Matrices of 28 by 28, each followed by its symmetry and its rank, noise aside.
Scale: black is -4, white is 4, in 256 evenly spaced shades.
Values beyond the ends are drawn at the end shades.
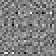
no symmetry, rank four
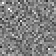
symmetric, rank eight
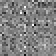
no symmetry, rank six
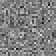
no symmetry, rank eight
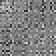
symmetric, rank four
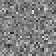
antisymmetric, rank eight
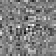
antisymmetric, rank four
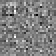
antisymmetric, rank six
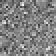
symmetric, rank eight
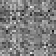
antisymmetric, rank six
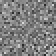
symmetric, rank eight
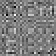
symmetric, rank four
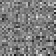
no symmetry, rank six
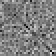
symmetric, rank six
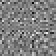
no symmetry, rank four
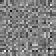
symmetric, rank four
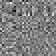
no symmetry, rank four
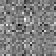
antisymmetric, rank four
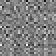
antisymmetric, rank four
